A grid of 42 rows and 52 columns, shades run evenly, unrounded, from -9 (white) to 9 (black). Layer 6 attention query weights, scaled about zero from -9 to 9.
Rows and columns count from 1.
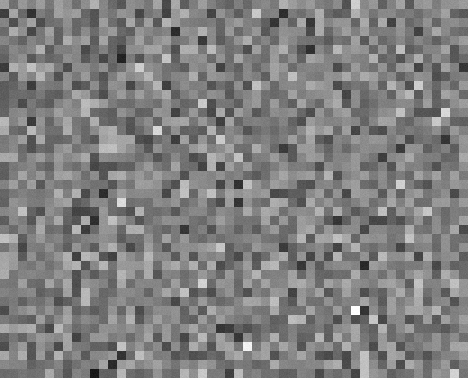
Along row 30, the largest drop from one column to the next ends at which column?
42
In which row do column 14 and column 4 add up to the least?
23
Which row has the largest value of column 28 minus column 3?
37
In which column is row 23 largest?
27
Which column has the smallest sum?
40
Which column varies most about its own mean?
14
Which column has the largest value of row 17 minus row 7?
19
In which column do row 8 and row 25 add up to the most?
38
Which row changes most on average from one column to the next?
29
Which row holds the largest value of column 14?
7
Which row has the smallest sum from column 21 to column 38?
32
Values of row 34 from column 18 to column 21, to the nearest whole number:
0 1 4 0
